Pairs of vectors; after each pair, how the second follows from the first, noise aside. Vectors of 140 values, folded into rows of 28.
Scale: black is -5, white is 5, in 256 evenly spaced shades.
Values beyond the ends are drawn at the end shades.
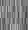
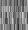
wrapped around.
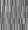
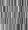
reversed, negated.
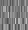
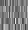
copied.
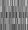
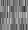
wrapped around.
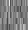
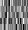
negated, scaled up.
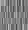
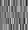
wrapped around.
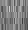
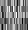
scaled up.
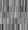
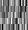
scaled up.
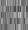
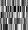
scaled up.
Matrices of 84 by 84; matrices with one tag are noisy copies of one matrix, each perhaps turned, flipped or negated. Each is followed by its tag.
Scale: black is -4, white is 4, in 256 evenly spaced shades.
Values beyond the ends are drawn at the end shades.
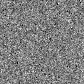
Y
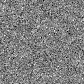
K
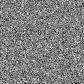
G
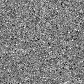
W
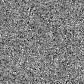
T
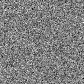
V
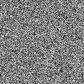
Y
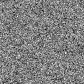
W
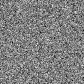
V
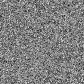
G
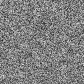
K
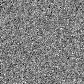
G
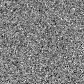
Y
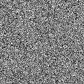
Y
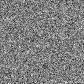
V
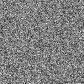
V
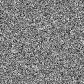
K
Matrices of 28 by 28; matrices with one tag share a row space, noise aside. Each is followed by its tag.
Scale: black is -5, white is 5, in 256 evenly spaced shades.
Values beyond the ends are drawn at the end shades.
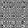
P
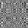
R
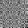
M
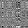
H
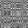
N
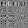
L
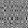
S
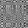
R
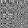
L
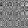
M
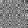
M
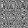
P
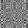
R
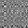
S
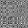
L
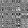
H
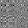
L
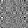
R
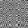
M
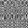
S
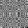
M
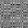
N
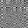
R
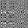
L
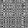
P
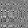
L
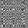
P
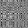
L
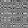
N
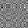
R
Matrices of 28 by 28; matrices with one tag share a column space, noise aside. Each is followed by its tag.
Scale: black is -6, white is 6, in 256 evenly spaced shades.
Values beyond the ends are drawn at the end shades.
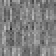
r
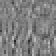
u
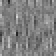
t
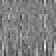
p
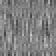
t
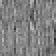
r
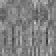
r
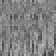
p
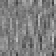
t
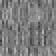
r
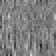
p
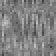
t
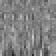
p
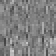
u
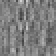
r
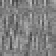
t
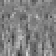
p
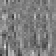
p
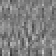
u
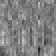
r
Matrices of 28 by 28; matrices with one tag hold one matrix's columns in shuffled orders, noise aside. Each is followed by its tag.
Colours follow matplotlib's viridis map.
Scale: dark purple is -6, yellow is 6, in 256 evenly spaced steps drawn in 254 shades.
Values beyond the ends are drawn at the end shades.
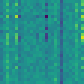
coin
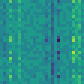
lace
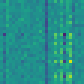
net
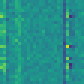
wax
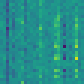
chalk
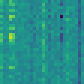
coin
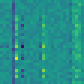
chalk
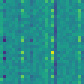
lace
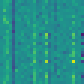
net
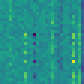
net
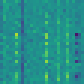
net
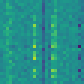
chalk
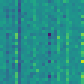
net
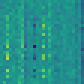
chalk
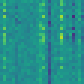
coin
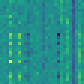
net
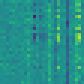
coin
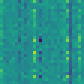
lace
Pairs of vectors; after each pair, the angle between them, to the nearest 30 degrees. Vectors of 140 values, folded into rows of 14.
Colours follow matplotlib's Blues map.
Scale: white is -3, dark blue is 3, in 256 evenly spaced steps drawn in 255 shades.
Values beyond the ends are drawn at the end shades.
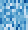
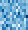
120 degrees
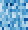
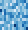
120 degrees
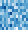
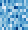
150 degrees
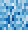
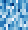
120 degrees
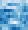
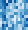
90 degrees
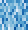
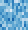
90 degrees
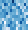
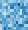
120 degrees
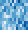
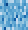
90 degrees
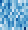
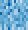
60 degrees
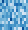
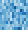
150 degrees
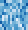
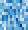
150 degrees
